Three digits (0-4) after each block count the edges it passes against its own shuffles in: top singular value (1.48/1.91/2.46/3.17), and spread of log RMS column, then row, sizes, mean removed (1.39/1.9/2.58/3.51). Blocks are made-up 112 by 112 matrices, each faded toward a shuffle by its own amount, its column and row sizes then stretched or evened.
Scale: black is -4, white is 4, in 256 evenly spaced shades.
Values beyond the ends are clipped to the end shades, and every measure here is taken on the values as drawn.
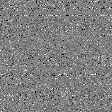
1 0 3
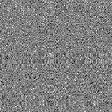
3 1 0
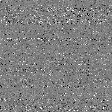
0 0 3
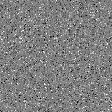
2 0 0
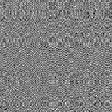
4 1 1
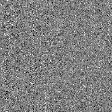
1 2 1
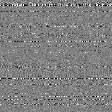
3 0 4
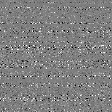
1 1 4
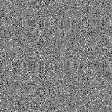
2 1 0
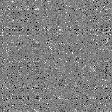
3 2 2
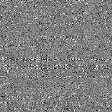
2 1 3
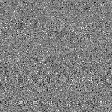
2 0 2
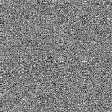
2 0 1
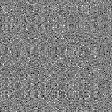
3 1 1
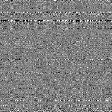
3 0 4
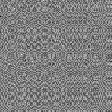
4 0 1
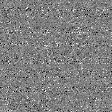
1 1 3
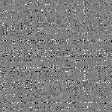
0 3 4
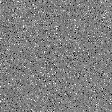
1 1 0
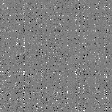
1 3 2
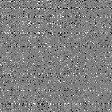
3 2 3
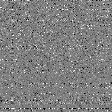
2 0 3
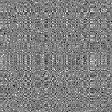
4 2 3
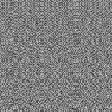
4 0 1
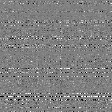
3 1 4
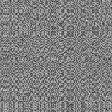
4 2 0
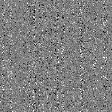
1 3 0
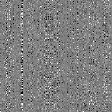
3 4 0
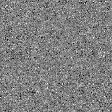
1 1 1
